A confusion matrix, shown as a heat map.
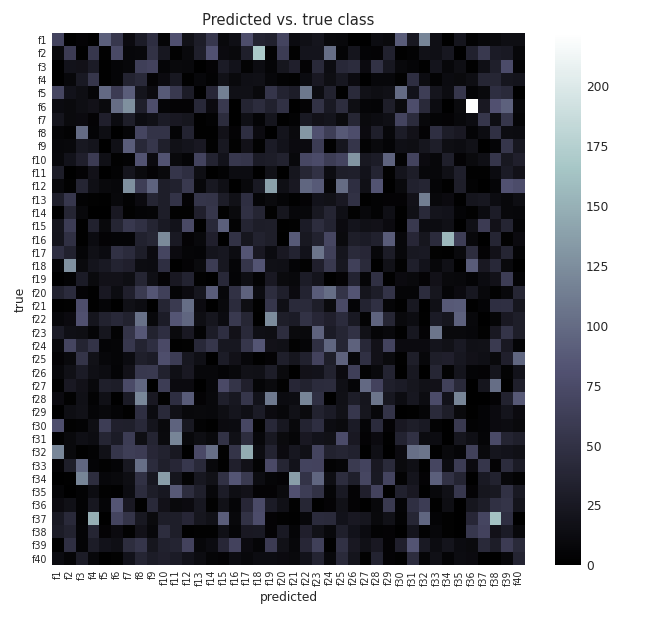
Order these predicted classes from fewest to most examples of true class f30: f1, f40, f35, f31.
f40, f31, f35, f1
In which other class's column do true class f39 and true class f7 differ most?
f16
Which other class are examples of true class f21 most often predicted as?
f12
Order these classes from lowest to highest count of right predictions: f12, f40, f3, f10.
f3, f40, f12, f10
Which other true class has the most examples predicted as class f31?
f32
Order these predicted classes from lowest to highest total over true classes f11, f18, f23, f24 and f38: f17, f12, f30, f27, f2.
f30, f12, f27, f17, f2
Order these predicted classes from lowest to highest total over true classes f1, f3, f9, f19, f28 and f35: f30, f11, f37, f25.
f37, f25, f30, f11
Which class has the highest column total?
f23
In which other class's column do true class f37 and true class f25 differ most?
f38
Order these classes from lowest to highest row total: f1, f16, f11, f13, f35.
f11, f13, f35, f1, f16
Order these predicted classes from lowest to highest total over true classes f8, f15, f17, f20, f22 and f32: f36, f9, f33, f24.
f33, f36, f9, f24
